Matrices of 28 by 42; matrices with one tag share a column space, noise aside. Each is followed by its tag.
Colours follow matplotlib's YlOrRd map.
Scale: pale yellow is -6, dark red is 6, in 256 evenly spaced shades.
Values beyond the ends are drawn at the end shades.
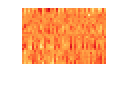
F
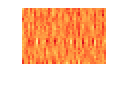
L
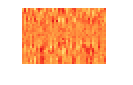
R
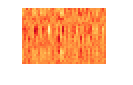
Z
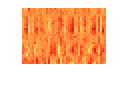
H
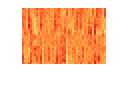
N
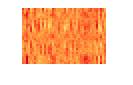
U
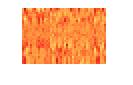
R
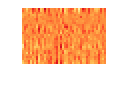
F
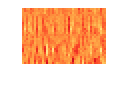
H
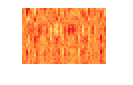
Z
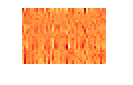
F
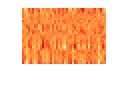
F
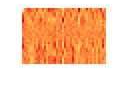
R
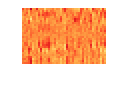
R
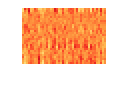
F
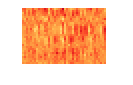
Z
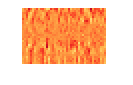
R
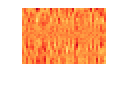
R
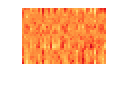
F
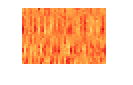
H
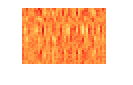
Z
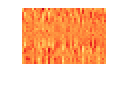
R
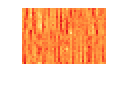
N
